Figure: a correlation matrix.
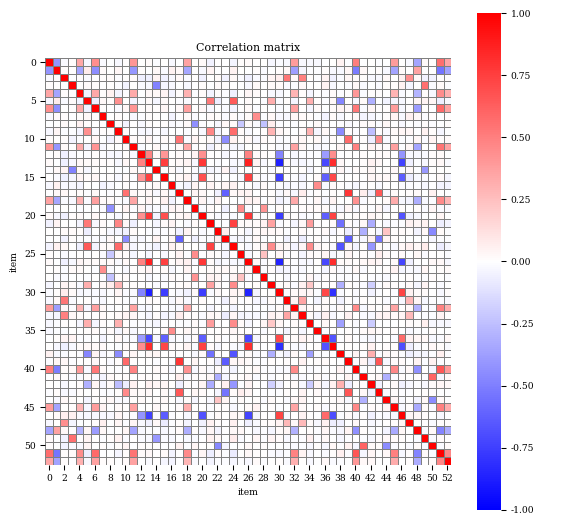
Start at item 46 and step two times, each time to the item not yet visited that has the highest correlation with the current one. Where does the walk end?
36
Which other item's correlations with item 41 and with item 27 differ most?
50
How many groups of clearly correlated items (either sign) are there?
10
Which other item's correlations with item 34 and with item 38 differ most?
24
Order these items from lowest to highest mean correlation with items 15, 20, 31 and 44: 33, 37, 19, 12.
19, 33, 12, 37
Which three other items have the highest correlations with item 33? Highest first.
2, 31, 47
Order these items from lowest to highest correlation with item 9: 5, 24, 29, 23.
23, 29, 5, 24
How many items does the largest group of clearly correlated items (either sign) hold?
12
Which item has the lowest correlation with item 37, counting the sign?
30
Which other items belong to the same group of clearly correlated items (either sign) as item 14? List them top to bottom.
3, 49
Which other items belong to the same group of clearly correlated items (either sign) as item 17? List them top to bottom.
10, 23, 39, 43
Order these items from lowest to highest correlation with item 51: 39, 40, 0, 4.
39, 4, 0, 40
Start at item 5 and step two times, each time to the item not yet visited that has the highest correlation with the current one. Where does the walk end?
21
